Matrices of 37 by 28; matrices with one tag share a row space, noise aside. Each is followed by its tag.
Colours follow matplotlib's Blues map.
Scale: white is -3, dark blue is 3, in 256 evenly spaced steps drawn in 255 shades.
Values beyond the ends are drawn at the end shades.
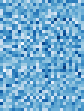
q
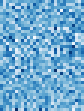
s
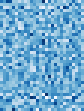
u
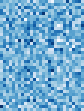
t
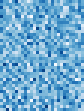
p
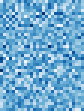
t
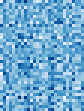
t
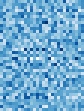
q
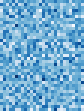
s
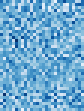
s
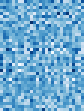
u
